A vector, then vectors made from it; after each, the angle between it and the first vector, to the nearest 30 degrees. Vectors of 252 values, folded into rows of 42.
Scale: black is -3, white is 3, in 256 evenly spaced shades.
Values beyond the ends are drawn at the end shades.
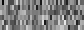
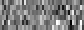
60 degrees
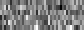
90 degrees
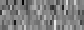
90 degrees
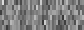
150 degrees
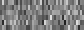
150 degrees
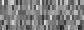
150 degrees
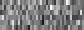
120 degrees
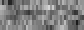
60 degrees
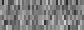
30 degrees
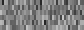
30 degrees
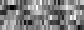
120 degrees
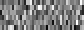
90 degrees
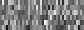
150 degrees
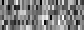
30 degrees
